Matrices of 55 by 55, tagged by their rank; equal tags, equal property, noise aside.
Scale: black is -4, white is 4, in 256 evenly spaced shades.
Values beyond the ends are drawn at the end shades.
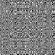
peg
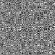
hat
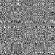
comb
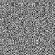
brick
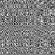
peg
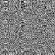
brick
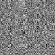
brick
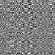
comb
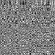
peg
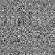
brick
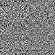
brick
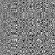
peg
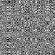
peg
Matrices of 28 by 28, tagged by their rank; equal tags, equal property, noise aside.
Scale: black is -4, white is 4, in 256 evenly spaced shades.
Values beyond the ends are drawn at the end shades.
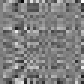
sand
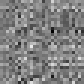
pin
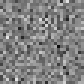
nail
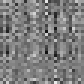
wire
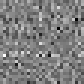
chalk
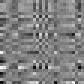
sand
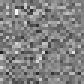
chalk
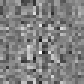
pin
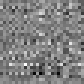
pin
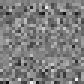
chalk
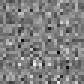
chalk
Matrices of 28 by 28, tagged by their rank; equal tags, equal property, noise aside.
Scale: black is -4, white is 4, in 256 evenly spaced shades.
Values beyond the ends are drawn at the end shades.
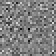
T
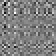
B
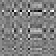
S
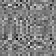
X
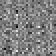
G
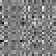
X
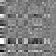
S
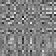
X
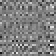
B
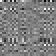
B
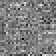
T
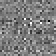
T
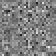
T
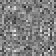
T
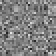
T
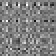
X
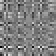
S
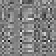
X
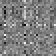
B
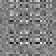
S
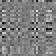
S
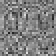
X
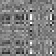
S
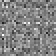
T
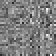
G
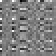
S
